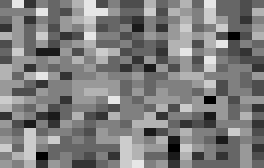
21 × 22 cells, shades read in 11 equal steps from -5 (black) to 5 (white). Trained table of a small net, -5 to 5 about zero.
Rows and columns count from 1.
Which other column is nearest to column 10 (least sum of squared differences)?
17
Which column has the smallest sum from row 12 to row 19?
22
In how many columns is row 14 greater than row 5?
9
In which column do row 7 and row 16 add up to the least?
5
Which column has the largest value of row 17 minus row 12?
3
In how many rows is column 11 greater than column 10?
8
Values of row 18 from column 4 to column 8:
1 3 -1 0 -1
